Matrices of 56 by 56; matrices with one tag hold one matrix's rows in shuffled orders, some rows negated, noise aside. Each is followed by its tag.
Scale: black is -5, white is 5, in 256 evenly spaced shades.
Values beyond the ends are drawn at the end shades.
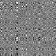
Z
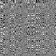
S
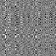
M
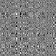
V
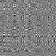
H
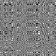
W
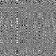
Z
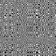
W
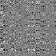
S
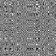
W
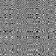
W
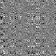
S
